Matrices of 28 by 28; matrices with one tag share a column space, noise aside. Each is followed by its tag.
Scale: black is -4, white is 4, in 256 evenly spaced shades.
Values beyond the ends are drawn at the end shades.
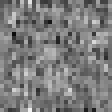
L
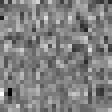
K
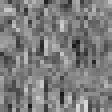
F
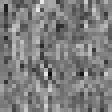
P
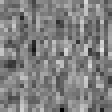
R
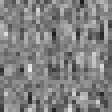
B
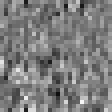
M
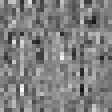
L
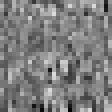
M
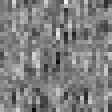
B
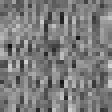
R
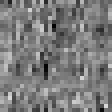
B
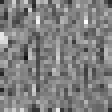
L
